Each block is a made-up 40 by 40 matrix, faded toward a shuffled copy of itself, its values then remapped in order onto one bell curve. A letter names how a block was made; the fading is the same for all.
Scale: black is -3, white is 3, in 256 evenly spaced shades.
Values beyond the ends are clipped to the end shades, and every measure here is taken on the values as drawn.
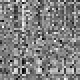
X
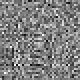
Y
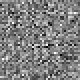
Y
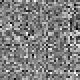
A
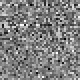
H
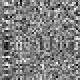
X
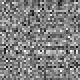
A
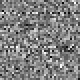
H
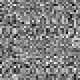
X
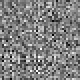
Y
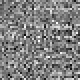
Y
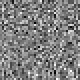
A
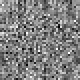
Y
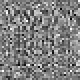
A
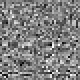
Y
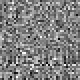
Y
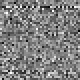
H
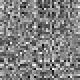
A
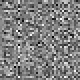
X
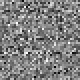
H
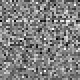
H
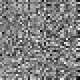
A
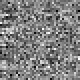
Y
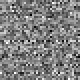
H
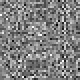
X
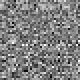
A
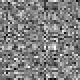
A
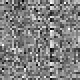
X
